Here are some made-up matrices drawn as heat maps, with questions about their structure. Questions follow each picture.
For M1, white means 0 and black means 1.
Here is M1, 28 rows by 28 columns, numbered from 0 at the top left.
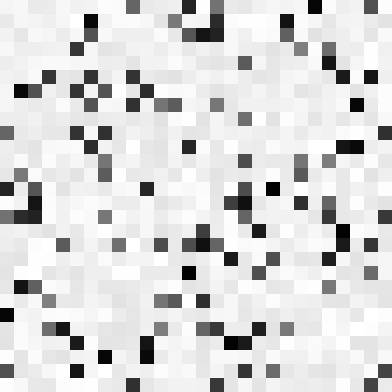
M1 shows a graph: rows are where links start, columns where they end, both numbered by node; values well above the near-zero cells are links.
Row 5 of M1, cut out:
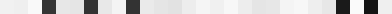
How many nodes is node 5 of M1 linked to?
5
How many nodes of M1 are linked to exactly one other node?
2
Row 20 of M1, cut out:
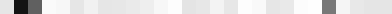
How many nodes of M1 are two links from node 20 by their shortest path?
9
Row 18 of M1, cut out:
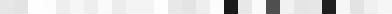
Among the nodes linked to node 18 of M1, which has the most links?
node 23
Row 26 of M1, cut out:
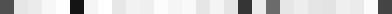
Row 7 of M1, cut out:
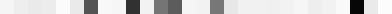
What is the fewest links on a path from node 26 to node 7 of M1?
3
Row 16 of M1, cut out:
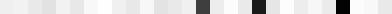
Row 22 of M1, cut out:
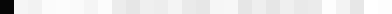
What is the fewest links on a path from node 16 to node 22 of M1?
5
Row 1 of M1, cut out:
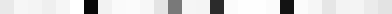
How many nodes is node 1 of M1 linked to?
4
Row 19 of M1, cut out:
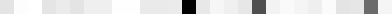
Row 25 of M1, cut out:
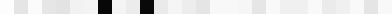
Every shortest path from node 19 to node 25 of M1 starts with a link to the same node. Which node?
node 13
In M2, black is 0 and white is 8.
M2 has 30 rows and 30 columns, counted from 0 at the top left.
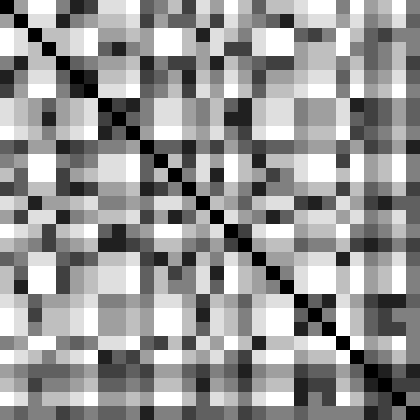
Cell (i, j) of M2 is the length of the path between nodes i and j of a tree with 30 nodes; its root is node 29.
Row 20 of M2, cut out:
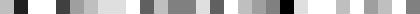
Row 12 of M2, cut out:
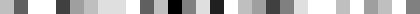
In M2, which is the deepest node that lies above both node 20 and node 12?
4
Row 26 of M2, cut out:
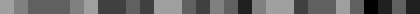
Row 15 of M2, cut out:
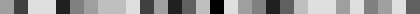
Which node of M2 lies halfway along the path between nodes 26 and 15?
10
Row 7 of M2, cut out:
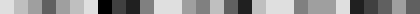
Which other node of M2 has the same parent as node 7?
8
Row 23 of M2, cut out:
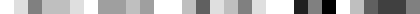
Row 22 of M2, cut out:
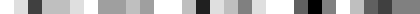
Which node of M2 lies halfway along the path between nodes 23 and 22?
27
